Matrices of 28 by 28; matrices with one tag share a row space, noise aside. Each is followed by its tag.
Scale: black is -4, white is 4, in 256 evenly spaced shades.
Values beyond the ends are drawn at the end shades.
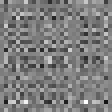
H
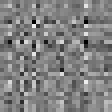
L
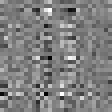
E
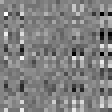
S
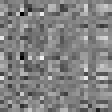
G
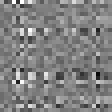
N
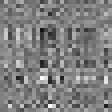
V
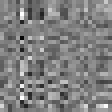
G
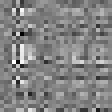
N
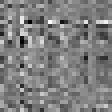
G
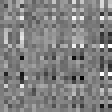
S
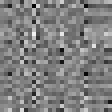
L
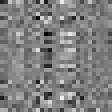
E
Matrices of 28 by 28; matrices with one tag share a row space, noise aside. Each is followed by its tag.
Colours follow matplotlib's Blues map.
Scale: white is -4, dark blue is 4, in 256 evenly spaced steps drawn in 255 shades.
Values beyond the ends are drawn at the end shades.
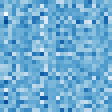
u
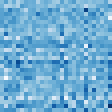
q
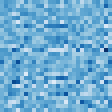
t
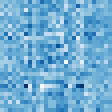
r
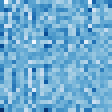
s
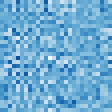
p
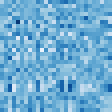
p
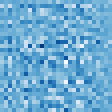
r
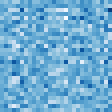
t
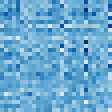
q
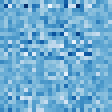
r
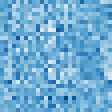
p
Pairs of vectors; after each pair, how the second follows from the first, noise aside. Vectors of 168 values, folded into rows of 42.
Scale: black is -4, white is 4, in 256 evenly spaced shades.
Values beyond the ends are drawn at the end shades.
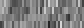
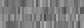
wrapped around, shrunk.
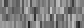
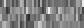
wrapped around, negated.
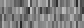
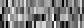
reversed, scaled up.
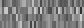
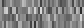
copied.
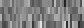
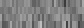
shrunk.
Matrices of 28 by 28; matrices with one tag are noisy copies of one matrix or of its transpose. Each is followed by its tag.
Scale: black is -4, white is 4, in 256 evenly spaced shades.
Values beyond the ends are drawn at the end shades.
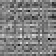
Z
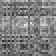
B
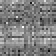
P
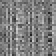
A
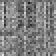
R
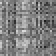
B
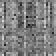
R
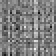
Z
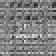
Z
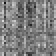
R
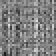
Z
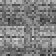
P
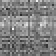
B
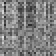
R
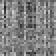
R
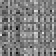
Z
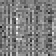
A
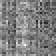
B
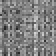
Z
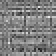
A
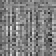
A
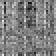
R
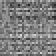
Z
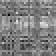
B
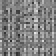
Z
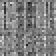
R
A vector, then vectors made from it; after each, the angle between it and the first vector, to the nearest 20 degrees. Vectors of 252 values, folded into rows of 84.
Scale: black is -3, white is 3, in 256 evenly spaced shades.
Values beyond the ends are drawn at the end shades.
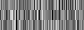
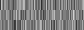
120 degrees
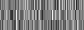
160 degrees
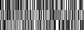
80 degrees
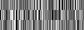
20 degrees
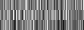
120 degrees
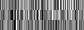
160 degrees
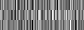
120 degrees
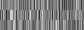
40 degrees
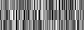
20 degrees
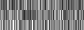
80 degrees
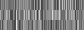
160 degrees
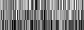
120 degrees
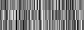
40 degrees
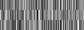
140 degrees
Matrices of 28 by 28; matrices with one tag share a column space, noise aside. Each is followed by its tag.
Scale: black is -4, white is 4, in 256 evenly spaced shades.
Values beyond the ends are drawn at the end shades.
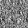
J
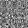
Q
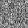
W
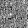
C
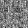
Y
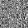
C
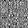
Q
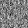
C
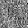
W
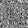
W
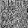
Y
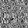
J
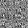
Q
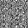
Q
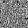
W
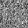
W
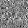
J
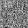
Y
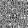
Q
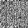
Q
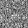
Q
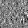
J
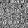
W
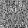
Y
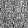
Y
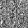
W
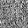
W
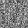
W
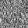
J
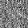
C
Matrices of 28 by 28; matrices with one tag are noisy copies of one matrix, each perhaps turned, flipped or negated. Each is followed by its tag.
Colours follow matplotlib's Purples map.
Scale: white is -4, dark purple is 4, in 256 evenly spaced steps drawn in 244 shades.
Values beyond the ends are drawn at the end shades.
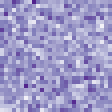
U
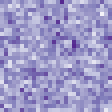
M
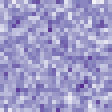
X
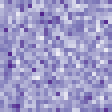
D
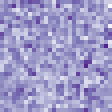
U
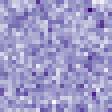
X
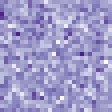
X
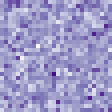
X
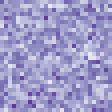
X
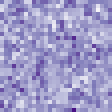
M
